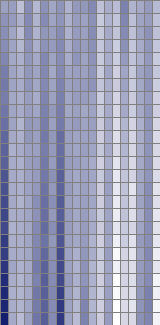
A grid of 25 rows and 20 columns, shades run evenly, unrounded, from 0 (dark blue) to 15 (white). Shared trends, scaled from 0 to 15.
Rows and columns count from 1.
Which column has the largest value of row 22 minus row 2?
16
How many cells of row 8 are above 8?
17
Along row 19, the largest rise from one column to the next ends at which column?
2
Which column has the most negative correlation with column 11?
10
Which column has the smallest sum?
1
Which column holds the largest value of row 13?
15
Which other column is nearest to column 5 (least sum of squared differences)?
7
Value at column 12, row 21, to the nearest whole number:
10
